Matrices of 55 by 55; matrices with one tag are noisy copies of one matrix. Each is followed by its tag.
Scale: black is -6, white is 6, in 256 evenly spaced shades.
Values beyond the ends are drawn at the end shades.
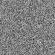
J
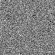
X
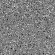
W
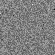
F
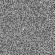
W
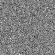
X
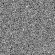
W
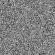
W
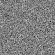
X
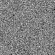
F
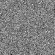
F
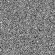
X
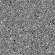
X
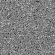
X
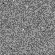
W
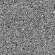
W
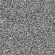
X
